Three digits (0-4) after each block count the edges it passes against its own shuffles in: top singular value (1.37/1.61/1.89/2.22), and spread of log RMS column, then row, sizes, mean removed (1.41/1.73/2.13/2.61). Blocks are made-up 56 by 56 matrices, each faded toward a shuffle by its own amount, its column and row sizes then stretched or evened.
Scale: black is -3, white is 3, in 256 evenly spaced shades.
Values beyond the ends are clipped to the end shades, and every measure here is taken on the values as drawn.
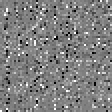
0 3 1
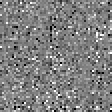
0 2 2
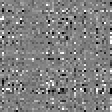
2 4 4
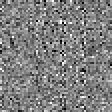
2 3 1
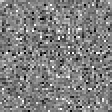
2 0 2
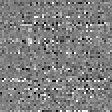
2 2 4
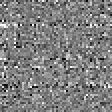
1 2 4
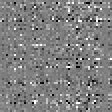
0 4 4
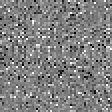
3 0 2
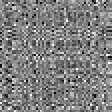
4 1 1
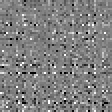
2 4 4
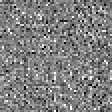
2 0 0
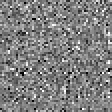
2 1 2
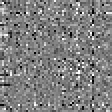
2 4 2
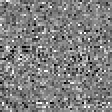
1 1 3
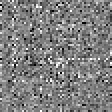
1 3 3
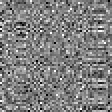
4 2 1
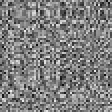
4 1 1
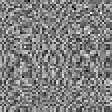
4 0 0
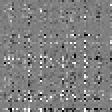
2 4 4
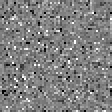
0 0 2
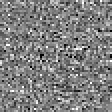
1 0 3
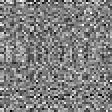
4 0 3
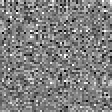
3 2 2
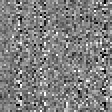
2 4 0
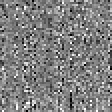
2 4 0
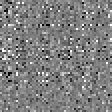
3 2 3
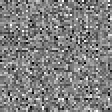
3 2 1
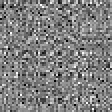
4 0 1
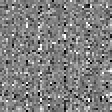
2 4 2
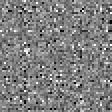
0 2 2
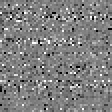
0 0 4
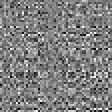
4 3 4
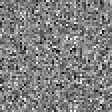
1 2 0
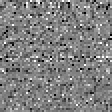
2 0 3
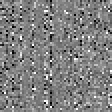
2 4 0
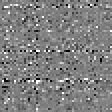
3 2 4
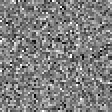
0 1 0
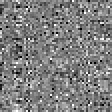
3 3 0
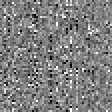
1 4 0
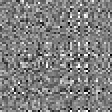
4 3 3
